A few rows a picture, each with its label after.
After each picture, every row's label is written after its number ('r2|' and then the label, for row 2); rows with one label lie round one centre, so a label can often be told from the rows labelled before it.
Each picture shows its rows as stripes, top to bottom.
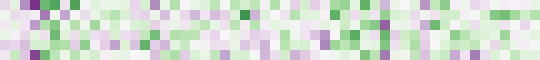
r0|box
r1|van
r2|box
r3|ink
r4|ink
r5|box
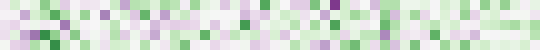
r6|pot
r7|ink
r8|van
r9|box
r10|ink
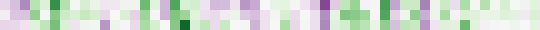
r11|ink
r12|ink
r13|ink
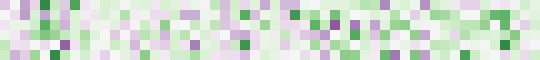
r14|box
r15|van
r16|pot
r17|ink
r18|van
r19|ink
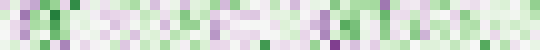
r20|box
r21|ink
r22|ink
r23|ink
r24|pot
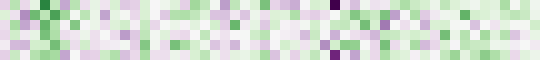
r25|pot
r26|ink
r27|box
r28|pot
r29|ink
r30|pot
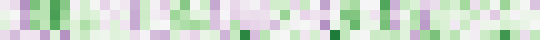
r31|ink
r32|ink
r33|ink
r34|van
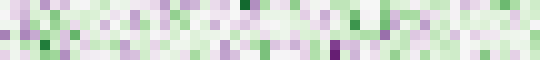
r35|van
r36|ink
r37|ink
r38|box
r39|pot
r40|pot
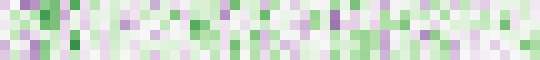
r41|box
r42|pot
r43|pot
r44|box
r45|box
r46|box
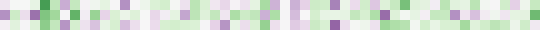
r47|pot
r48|box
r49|pot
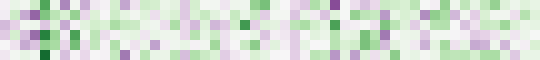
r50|pot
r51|box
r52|van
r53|box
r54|box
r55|pot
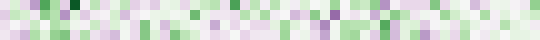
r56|box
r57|pot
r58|ink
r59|ink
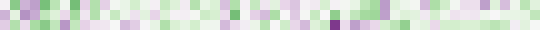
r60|box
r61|box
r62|pot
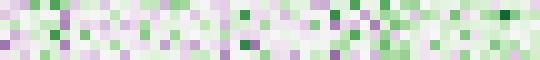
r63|ink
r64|van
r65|pot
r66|ink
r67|van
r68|pot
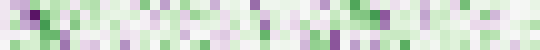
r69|ink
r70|box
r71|box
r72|pot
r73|pot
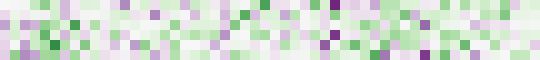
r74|pot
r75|van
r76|box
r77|pot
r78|ink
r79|box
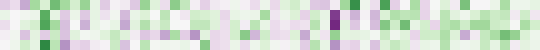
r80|ink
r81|pot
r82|pot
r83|van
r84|pot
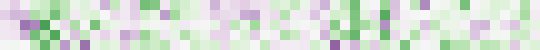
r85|ink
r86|ink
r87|box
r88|ink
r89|pot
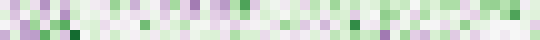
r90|van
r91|van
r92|ink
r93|box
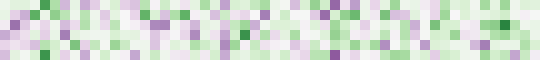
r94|pot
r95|ink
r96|van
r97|van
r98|box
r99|pot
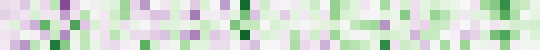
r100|van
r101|van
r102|box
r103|van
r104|ink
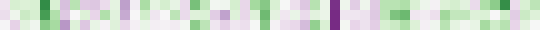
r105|pot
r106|pot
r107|pot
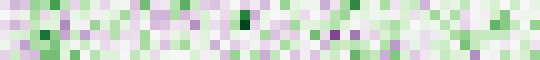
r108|ink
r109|van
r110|van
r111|pot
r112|ink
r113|box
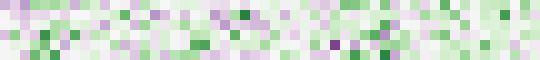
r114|ink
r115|van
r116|ink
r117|box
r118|pot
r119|ink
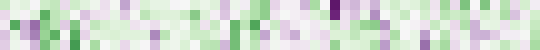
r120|pot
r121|pot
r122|box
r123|box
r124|box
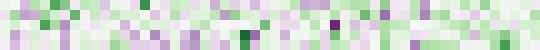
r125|ink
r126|box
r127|pot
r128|van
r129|van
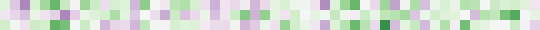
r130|ink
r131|van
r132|ink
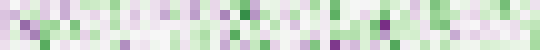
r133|van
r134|van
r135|box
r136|box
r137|pot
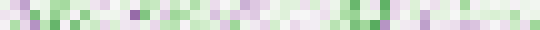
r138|ink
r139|ink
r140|box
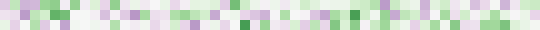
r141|box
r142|ink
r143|van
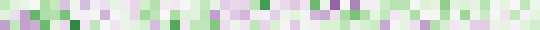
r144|pot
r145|ink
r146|box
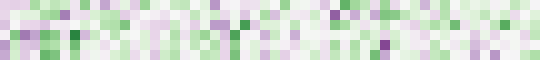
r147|ink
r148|pot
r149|van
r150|box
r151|box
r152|box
